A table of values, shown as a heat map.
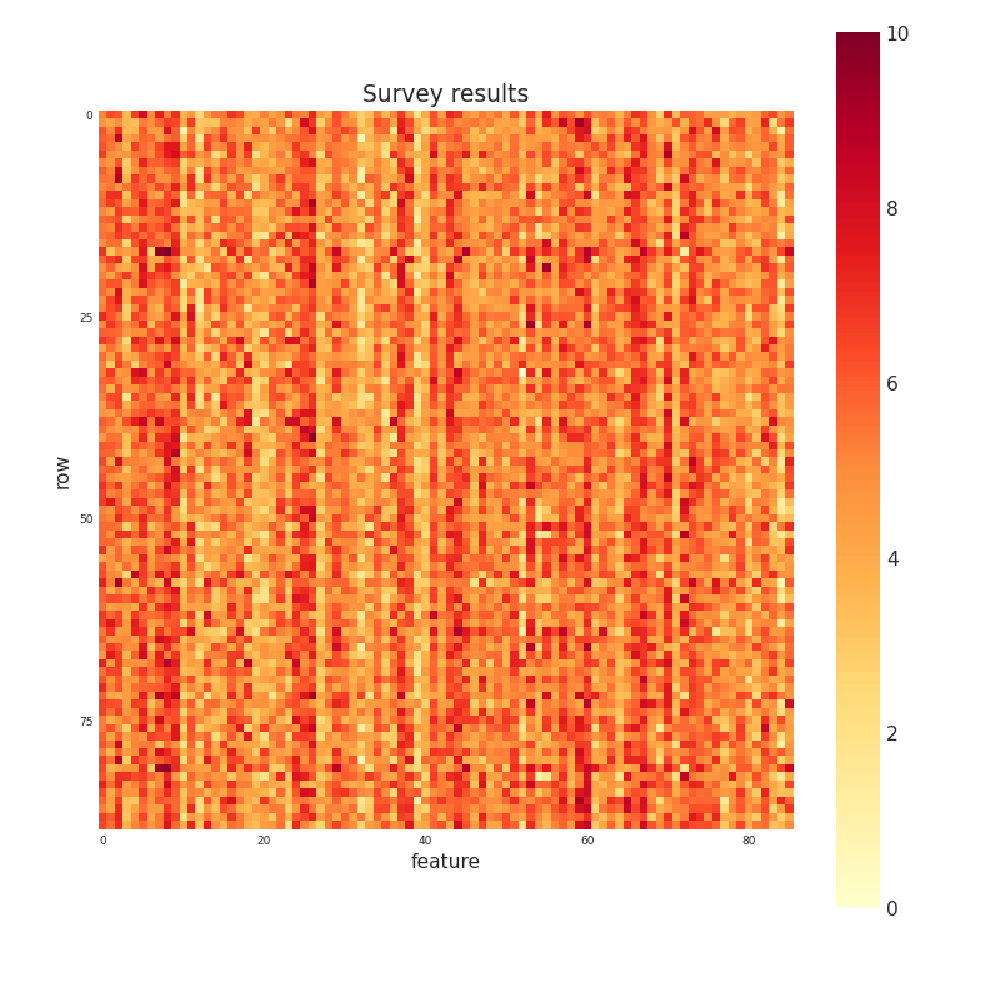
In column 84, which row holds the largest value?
85
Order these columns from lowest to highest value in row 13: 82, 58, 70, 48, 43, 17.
48, 17, 82, 58, 43, 70
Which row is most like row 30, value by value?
13
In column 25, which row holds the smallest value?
83
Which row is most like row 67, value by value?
0
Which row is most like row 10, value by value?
18
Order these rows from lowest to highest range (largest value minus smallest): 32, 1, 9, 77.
77, 9, 1, 32
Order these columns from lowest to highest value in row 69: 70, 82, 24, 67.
82, 67, 70, 24
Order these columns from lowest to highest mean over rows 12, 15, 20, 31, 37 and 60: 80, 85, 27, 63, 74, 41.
27, 80, 85, 63, 74, 41
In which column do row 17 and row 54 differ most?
72
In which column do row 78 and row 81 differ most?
7
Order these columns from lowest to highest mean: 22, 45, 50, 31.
31, 50, 22, 45
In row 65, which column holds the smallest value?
39
